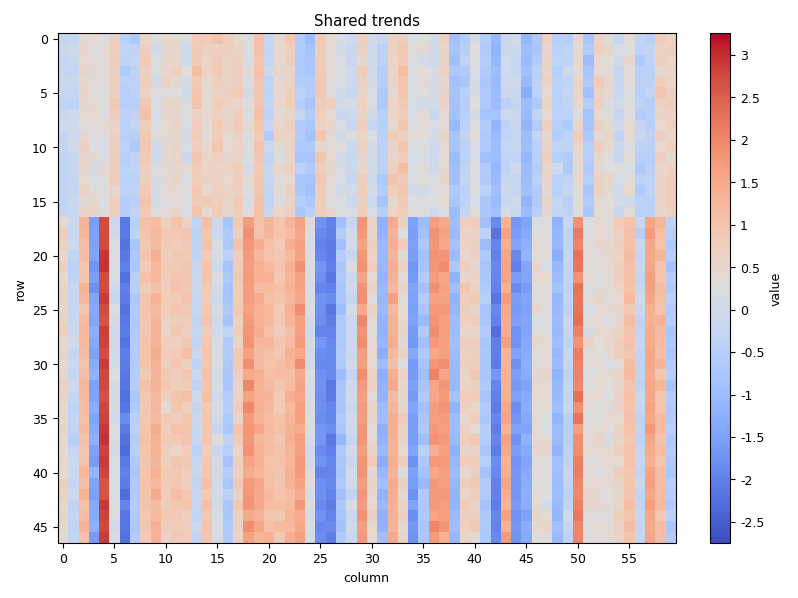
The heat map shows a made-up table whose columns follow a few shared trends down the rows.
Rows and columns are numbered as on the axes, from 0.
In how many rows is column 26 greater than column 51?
17
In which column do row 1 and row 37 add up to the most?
4
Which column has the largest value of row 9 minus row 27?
25
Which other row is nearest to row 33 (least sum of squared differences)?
29
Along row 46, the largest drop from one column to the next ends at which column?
44
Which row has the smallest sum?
11
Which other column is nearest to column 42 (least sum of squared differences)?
6
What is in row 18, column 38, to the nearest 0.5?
-1
